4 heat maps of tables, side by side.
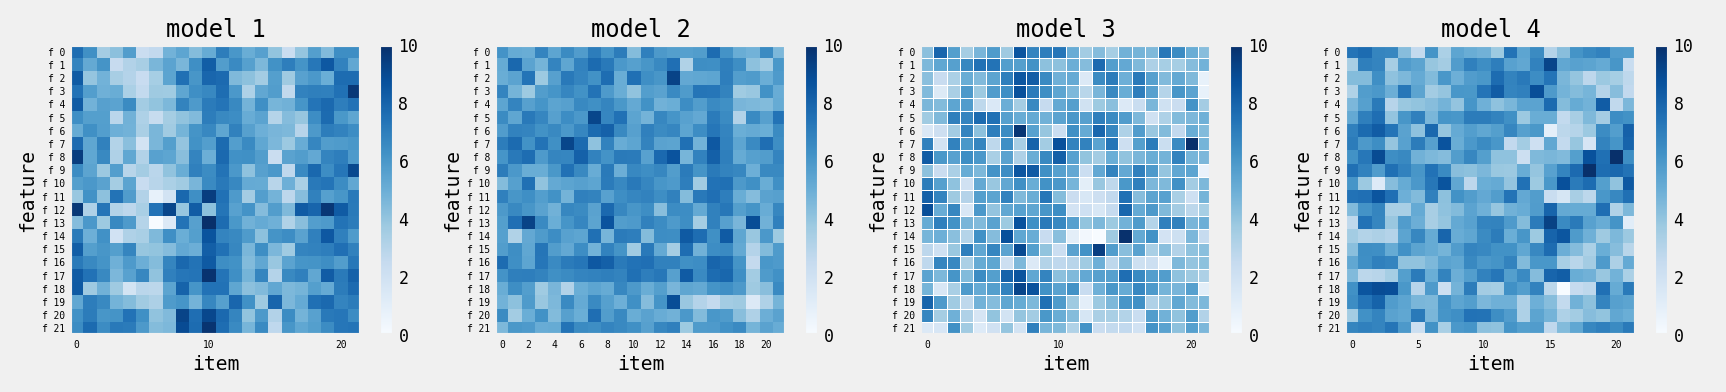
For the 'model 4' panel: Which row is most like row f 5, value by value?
f 20
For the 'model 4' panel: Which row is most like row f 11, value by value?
f 6
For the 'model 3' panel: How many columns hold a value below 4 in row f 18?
4
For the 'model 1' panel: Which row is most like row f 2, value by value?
f 18
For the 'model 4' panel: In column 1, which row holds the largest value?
f 18
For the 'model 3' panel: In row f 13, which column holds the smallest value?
17
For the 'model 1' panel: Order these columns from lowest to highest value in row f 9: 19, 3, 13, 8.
13, 8, 3, 19
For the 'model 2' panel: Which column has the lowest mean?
19
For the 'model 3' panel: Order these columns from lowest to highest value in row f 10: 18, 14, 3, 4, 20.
3, 14, 20, 18, 4
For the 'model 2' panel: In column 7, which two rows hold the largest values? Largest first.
f 5, f 16
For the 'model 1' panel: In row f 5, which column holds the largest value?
19
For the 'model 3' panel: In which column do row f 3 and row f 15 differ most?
13
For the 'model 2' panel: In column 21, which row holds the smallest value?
f 14
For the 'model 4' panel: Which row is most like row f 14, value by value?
f 17
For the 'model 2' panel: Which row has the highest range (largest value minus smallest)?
f 19
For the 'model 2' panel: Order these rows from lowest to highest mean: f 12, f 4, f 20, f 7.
f 20, f 4, f 12, f 7
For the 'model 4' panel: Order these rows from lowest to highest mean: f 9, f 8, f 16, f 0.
f 16, f 0, f 8, f 9
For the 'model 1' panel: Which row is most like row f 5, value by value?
f 10
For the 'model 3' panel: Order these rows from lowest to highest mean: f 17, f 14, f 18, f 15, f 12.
f 14, f 12, f 15, f 18, f 17
